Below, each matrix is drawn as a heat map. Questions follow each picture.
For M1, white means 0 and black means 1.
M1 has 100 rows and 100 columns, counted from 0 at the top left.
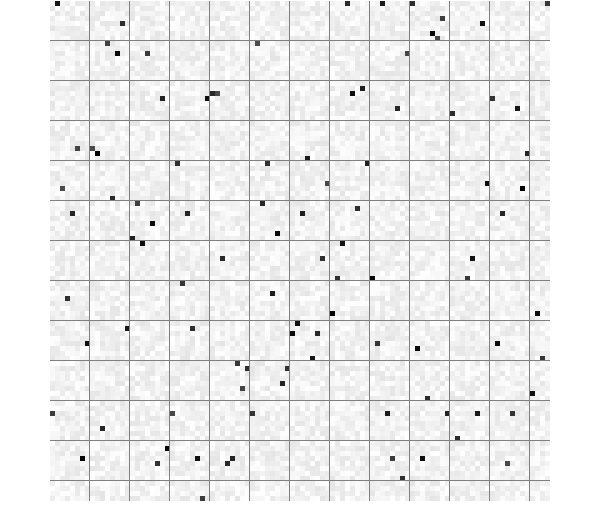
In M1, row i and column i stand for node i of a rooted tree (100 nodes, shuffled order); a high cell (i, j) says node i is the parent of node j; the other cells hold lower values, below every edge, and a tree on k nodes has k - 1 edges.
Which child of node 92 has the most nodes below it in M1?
91
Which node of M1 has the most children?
82
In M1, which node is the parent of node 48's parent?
0
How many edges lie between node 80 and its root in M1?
5
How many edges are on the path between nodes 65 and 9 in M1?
8
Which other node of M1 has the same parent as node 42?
17
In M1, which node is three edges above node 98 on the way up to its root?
85
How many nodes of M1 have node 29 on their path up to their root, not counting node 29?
5
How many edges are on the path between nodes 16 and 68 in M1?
7
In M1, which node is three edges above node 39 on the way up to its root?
21
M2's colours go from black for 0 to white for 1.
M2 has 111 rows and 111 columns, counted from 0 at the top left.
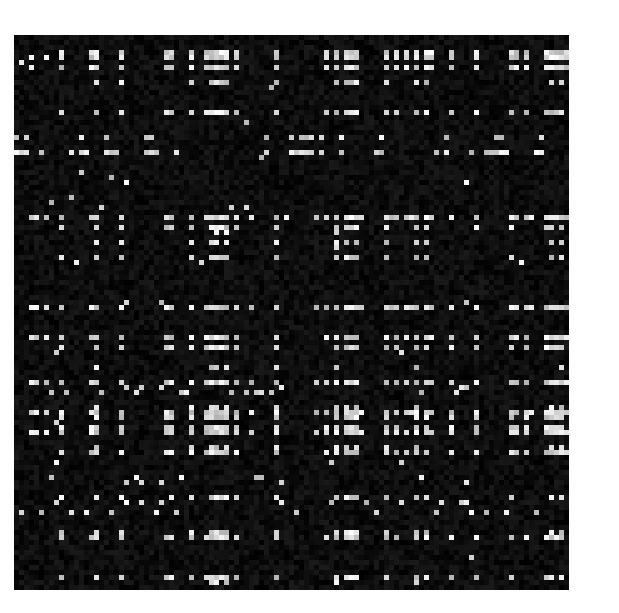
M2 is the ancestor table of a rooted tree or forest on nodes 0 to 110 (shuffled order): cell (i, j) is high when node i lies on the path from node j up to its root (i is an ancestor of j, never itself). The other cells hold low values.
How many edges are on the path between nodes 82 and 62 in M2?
9
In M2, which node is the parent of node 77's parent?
85
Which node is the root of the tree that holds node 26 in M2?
23
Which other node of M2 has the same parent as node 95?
20
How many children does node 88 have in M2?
4
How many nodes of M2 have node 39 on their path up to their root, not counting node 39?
3
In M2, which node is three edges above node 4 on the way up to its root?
79
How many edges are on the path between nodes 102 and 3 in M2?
7
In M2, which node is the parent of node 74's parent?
41
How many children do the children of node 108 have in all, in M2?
3
